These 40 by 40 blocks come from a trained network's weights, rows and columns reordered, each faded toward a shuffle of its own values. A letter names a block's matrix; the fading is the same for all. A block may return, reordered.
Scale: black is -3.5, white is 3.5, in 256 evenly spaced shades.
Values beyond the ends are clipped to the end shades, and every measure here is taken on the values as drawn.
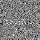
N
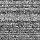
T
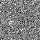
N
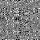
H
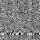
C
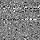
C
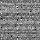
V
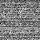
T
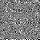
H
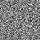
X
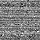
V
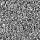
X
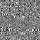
H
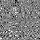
H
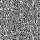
N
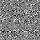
C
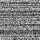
T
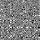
H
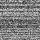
T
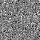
N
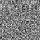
X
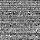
V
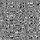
H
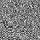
X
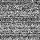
T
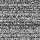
T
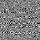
H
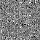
N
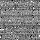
V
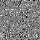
H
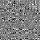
H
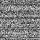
T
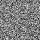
X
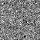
N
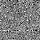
N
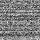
T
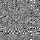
C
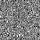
N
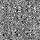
N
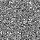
N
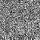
X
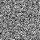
X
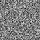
X
